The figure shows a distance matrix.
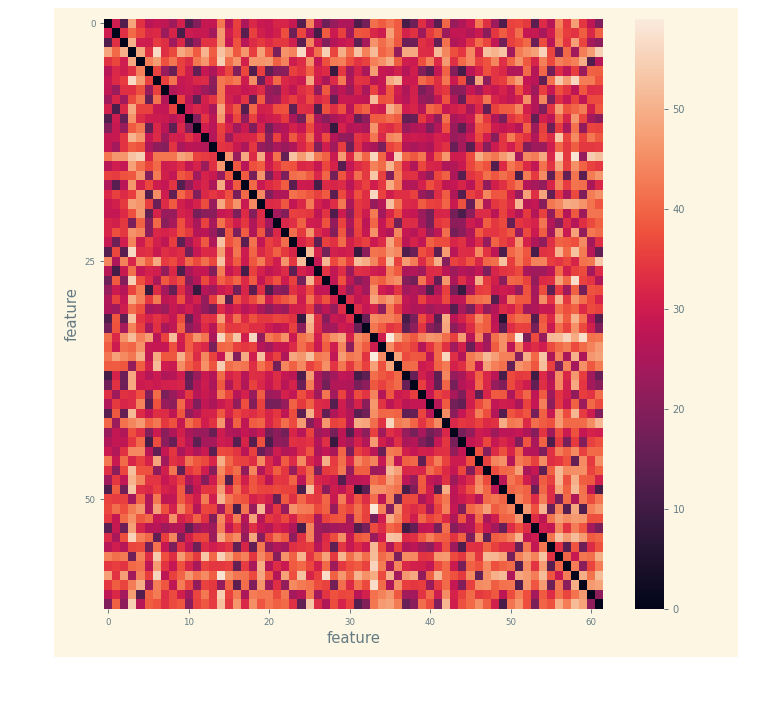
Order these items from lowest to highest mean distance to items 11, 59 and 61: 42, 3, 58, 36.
36, 42, 3, 58
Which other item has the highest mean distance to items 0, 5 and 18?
33
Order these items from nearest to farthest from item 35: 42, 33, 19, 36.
36, 19, 42, 33
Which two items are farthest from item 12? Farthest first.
56, 3
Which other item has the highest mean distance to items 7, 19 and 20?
4
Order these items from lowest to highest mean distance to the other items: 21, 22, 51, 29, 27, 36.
21, 22, 27, 29, 51, 36
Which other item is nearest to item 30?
43
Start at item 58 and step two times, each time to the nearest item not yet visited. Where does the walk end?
39
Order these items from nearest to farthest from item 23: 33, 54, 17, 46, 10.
17, 54, 10, 33, 46
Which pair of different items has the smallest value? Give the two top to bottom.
31, 49
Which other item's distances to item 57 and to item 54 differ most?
51
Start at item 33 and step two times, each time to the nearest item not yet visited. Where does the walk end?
13
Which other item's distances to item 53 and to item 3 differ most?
24
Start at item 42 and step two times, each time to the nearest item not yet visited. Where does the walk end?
1
